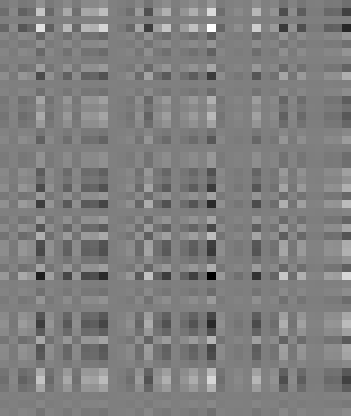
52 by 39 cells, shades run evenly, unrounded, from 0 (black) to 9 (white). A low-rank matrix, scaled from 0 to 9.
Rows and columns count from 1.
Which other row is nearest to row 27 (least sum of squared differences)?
50
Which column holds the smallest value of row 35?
24
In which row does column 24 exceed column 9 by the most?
4
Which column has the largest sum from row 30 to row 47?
39
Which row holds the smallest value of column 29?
35
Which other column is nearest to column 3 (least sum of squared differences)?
34
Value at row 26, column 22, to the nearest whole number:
3
